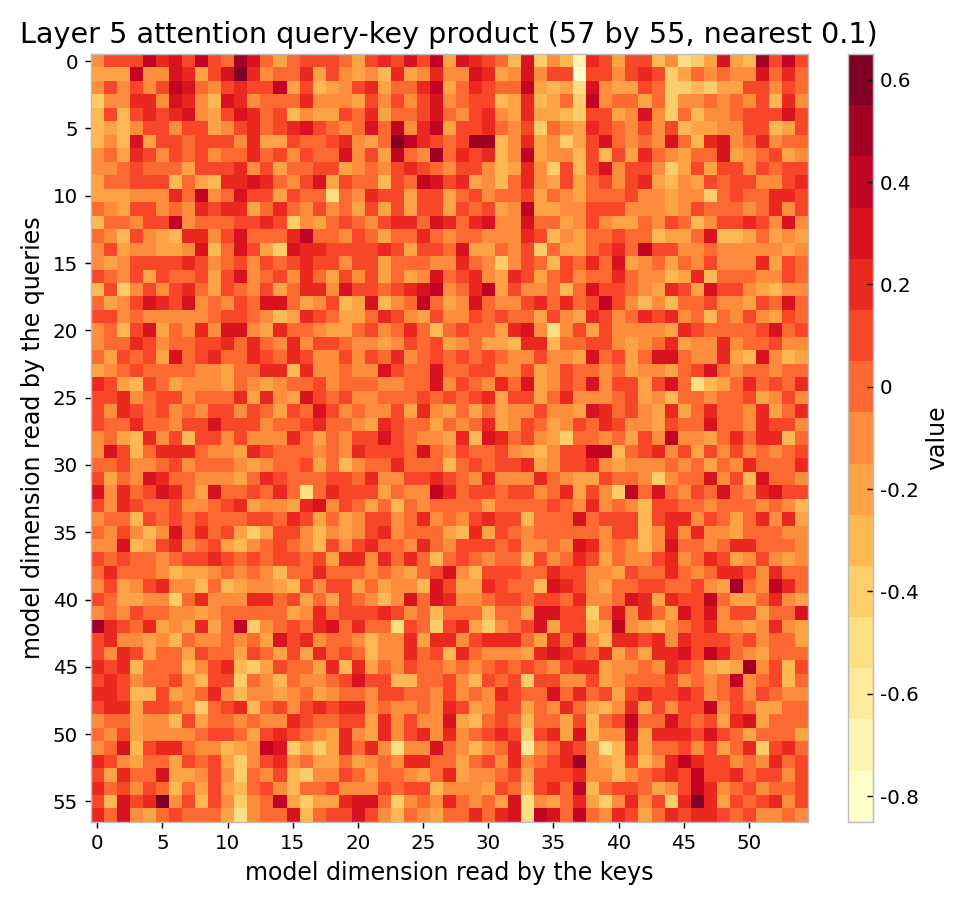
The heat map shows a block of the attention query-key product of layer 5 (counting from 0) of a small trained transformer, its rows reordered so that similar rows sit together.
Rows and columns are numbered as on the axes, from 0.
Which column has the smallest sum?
34
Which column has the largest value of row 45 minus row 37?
50
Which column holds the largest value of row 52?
37
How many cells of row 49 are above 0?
17
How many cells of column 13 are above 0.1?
8
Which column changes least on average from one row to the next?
32
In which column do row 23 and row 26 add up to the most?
47
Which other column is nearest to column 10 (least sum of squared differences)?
3
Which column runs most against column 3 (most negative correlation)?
31
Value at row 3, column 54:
-0.1
